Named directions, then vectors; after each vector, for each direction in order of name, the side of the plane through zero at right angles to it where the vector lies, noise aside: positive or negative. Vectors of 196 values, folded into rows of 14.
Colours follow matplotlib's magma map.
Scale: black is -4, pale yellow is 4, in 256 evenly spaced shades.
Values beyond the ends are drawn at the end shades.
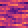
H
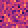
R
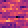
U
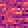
negative, positive, positive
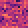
negative, positive, negative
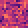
negative, positive, negative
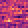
negative, positive, positive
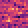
negative, positive, positive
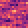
negative, negative, negative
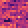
negative, negative, negative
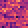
positive, negative, positive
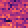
negative, negative, negative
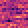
positive, negative, negative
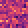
negative, negative, positive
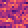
positive, positive, positive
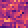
positive, positive, positive
